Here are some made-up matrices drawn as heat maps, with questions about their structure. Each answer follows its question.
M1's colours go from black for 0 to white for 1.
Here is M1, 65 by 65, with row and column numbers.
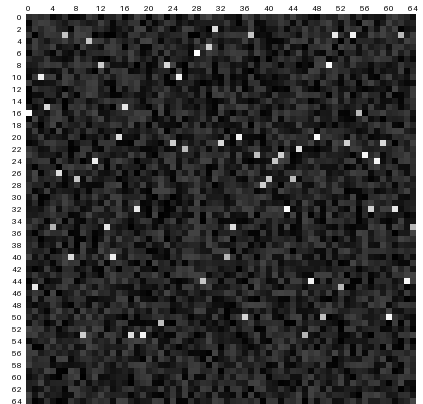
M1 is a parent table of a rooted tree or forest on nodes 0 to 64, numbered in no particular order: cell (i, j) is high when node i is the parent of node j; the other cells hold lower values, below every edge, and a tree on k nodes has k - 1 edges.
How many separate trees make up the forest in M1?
3
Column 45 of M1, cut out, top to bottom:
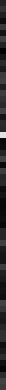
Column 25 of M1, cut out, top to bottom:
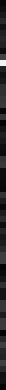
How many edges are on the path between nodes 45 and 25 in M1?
9
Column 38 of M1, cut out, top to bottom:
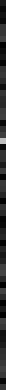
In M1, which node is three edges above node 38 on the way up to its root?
27
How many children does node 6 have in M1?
1
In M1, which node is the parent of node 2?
10
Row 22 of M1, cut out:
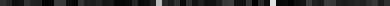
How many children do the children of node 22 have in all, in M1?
3
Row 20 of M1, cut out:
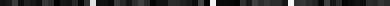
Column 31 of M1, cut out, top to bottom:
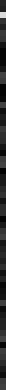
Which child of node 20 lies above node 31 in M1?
35
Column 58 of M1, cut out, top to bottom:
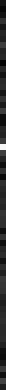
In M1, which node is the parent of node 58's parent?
21
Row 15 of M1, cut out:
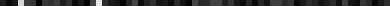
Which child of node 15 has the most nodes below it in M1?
3
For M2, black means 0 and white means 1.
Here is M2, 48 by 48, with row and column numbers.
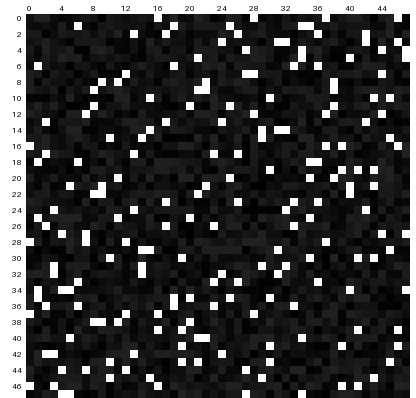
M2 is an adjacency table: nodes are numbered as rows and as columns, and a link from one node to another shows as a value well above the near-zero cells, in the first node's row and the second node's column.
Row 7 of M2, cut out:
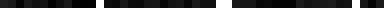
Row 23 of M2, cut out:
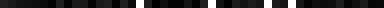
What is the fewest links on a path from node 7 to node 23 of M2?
7
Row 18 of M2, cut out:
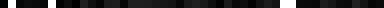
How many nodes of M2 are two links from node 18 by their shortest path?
7
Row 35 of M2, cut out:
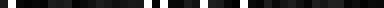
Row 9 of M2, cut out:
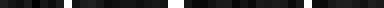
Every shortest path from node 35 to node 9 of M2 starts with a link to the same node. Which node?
node 20
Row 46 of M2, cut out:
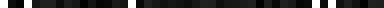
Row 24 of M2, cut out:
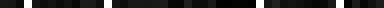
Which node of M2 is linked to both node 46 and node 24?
node 3
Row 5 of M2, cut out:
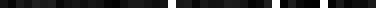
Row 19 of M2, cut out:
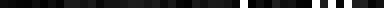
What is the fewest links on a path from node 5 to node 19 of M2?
3
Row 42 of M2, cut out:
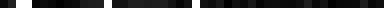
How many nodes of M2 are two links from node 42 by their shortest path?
6
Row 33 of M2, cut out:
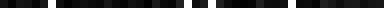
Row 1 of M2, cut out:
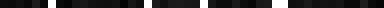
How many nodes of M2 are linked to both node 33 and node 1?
1
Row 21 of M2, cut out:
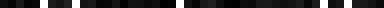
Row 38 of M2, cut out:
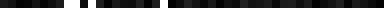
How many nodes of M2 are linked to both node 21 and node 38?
1
